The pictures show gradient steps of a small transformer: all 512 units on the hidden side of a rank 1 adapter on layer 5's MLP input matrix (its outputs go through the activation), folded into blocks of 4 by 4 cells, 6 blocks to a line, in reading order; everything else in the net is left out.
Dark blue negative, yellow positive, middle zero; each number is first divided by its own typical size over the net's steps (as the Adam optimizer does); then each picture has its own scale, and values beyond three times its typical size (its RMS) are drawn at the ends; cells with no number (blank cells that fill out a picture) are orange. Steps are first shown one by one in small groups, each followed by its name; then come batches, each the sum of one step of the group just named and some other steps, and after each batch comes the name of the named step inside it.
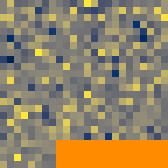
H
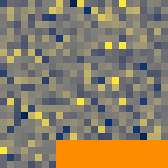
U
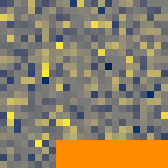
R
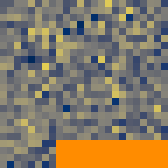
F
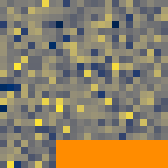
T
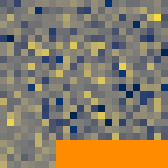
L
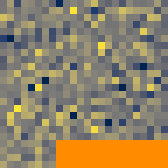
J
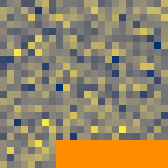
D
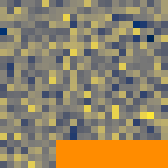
L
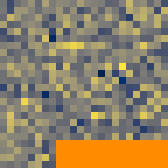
L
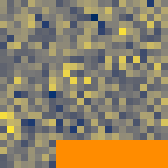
L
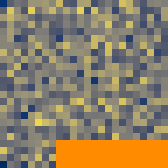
U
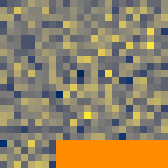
T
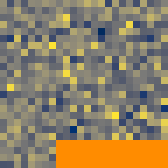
L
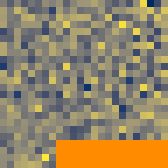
D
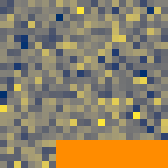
R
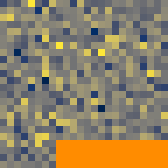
R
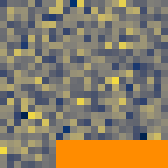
U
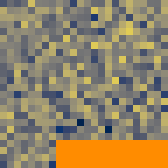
U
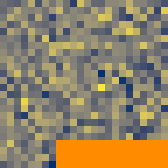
U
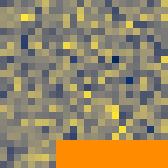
D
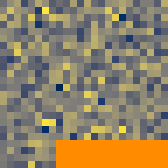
D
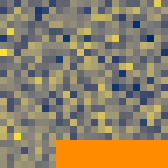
L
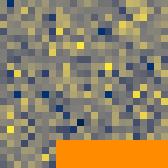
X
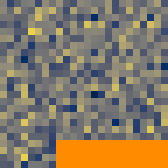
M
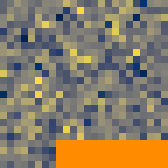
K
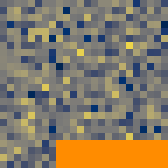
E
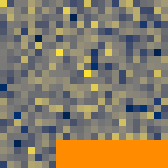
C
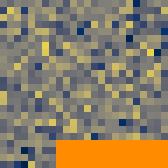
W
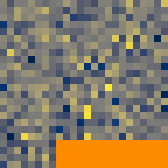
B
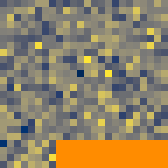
C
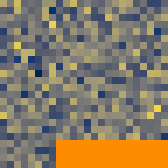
K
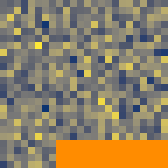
C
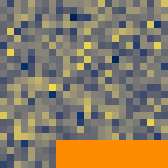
B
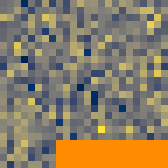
M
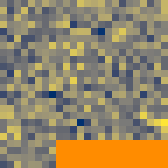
X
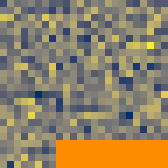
E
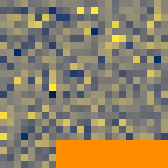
K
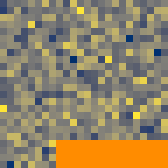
W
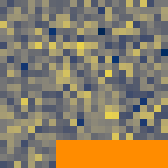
X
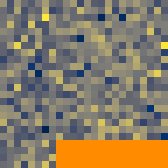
M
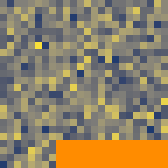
C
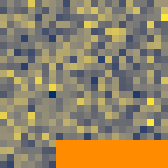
K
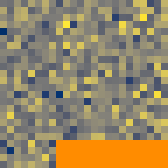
X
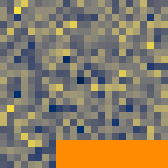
M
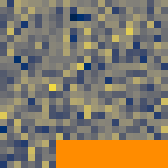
B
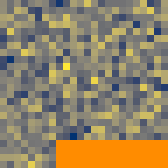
X
